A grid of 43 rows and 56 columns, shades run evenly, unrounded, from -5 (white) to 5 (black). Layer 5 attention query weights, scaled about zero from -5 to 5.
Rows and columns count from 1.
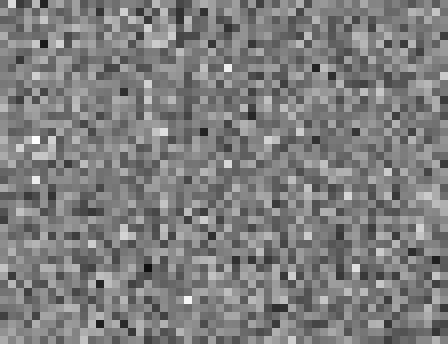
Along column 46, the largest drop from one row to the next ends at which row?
12
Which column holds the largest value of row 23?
24
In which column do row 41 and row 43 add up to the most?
49
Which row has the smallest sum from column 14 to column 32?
37
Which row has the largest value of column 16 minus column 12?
41
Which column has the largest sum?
43
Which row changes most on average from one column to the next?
6
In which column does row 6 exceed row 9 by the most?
29
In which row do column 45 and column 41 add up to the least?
34
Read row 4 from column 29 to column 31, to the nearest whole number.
3 2 -1
